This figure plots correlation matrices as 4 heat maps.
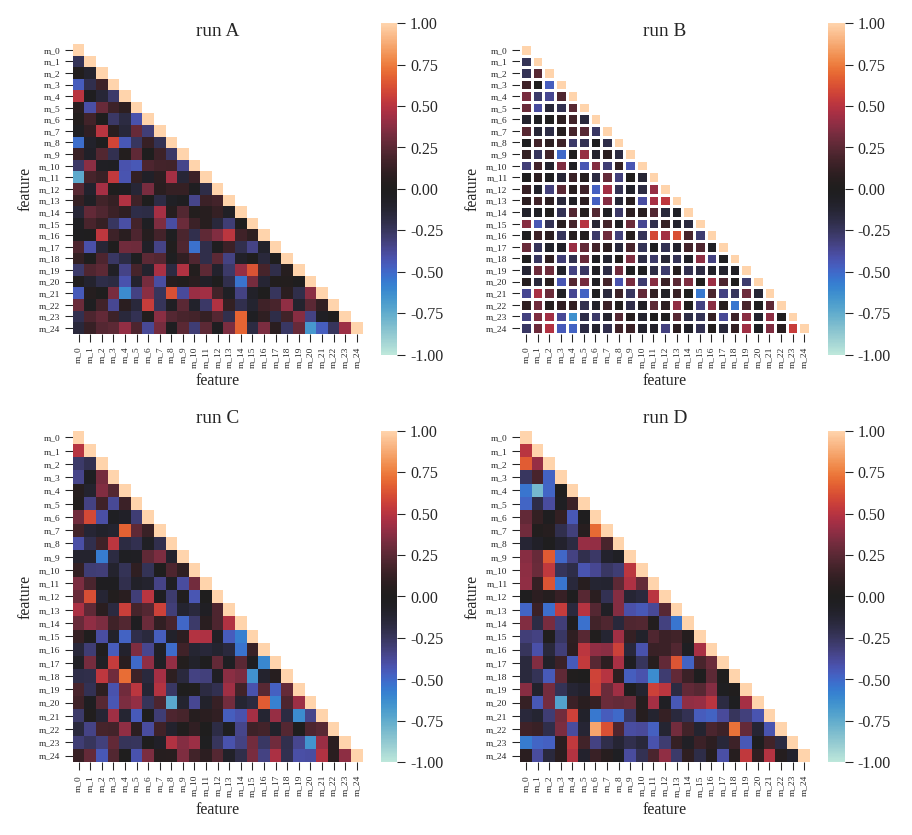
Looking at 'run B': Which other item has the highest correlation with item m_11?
m_16
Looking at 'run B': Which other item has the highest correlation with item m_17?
m_4
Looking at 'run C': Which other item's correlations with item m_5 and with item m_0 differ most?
m_1
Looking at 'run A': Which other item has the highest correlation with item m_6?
m_22
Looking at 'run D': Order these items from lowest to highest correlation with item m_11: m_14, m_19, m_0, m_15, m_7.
m_7, m_14, m_15, m_0, m_19
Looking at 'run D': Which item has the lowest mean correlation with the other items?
m_21
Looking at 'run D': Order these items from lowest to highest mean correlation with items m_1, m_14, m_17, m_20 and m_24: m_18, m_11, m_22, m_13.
m_13, m_18, m_22, m_11
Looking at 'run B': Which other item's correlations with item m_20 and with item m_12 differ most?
m_3
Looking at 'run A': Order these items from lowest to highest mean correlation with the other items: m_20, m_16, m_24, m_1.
m_20, m_1, m_24, m_16
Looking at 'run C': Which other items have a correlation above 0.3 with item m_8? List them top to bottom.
m_3, m_17, m_23
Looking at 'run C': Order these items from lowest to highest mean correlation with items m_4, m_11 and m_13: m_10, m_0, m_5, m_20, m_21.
m_21, m_10, m_5, m_20, m_0
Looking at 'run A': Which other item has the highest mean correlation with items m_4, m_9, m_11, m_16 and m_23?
m_24
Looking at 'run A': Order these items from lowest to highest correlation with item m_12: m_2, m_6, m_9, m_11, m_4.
m_11, m_4, m_9, m_6, m_2
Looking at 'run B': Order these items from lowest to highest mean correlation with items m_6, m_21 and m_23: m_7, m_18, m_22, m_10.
m_7, m_18, m_22, m_10
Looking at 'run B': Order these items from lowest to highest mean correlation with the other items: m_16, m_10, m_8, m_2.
m_10, m_8, m_2, m_16
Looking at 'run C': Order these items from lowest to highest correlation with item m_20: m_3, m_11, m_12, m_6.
m_3, m_6, m_11, m_12
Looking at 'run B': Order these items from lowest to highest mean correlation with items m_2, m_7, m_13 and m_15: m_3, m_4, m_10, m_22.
m_10, m_3, m_4, m_22
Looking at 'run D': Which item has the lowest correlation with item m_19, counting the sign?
m_23
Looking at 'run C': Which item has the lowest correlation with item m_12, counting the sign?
m_10
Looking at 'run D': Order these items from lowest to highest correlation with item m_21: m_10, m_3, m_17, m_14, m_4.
m_17, m_14, m_10, m_3, m_4
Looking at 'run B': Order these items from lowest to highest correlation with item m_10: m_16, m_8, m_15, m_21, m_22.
m_15, m_16, m_22, m_8, m_21
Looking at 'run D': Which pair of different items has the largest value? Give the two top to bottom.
m_6, m_22
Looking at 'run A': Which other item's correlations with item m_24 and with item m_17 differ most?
m_14
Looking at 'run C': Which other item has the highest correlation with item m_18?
m_4
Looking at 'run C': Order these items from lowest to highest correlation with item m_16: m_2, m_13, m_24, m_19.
m_24, m_13, m_2, m_19
